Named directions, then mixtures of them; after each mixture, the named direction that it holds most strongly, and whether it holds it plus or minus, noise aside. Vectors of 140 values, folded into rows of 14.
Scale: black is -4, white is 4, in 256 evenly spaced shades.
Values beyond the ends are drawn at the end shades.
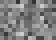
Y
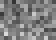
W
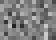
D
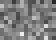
W, plus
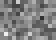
Y, minus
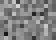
D, plus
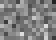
D, plus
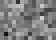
Y, plus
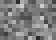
Y, plus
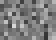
D, minus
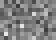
W, plus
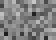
W, minus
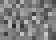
D, plus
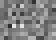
D, minus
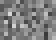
D, minus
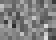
D, plus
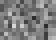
D, minus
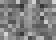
Y, minus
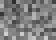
W, plus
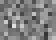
D, minus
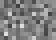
D, minus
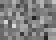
D, minus
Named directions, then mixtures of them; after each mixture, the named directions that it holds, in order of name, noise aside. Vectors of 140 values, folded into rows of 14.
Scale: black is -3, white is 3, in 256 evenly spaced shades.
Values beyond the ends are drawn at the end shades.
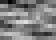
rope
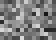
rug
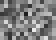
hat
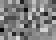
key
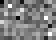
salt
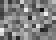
hat, key.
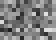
rug.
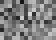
hat, key, salt.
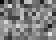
hat, rug, salt.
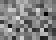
hat, rug.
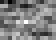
hat, rope.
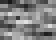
rope.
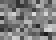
rope, rug.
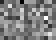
key, rug, salt.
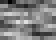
rope.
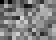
hat, rope, salt.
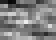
rope.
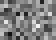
hat, rug.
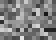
rug.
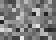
rug.
